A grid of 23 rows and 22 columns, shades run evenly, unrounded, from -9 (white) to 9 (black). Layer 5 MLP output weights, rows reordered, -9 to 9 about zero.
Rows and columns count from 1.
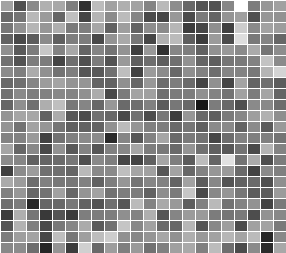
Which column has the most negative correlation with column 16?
4
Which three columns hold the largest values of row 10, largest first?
16, 19, 13
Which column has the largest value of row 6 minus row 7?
22
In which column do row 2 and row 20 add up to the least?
10
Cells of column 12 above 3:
3
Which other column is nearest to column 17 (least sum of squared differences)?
14
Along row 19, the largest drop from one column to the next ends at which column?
11
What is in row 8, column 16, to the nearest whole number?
4
